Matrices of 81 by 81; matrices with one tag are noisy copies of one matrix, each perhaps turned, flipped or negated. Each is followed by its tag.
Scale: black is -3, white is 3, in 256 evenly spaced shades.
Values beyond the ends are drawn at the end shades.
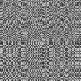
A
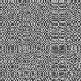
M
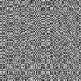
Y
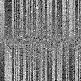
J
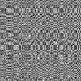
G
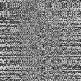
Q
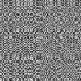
A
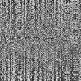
Q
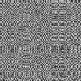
M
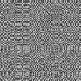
M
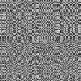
A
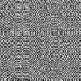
M
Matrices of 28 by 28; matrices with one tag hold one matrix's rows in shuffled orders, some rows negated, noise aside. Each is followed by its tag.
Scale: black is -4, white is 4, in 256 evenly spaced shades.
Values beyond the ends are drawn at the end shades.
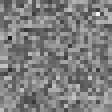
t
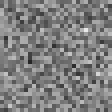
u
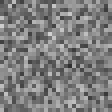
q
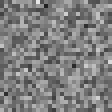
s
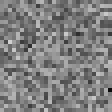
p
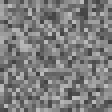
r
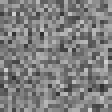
r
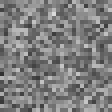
s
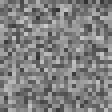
p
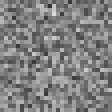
p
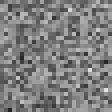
t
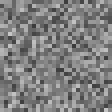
u
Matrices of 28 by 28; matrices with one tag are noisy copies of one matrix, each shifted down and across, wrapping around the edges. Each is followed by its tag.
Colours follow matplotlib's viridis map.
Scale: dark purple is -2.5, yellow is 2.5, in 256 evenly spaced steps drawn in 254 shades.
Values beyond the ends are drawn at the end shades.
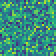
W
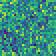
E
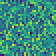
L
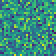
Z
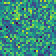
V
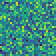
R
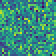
E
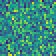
L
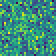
E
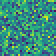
R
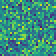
V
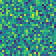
L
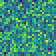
V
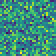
R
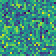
E
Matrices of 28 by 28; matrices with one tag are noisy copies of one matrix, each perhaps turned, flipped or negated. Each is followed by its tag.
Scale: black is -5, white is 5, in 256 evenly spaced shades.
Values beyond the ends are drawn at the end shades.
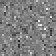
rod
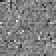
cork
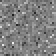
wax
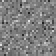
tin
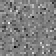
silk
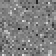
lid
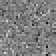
cork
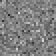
wax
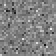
silk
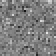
lid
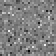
silk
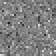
cork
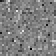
cork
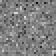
wax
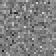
wax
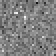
wax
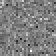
rod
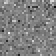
lid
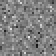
rod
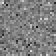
rod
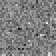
lid
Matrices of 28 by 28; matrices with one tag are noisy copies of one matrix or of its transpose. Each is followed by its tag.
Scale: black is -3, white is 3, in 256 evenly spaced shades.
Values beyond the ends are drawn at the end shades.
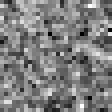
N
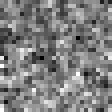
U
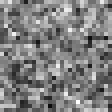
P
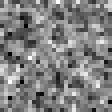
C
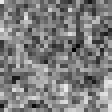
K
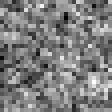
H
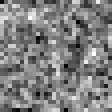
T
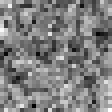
K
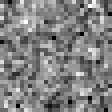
N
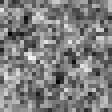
C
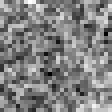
K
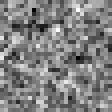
C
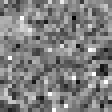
N
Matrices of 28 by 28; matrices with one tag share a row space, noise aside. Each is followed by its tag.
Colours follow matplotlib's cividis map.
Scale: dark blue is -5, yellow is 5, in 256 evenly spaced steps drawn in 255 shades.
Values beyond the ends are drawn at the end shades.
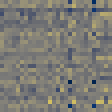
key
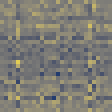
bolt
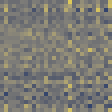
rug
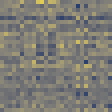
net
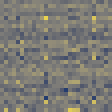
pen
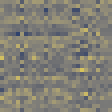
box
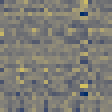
box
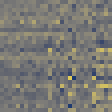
key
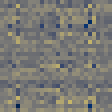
bolt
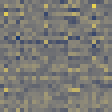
pen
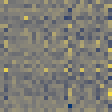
rug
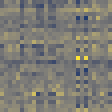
net
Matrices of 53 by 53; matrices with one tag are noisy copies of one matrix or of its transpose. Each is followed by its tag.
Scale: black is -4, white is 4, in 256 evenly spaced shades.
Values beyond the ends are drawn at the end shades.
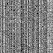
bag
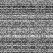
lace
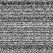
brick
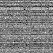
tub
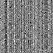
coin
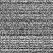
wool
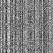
tub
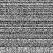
bag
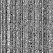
tub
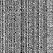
bag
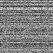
tub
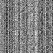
lace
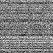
wool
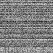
bag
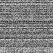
bag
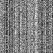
lace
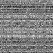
lace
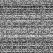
lace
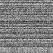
bag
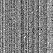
bag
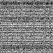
brick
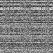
tub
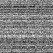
lace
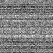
lace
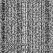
brick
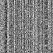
coin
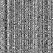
coin
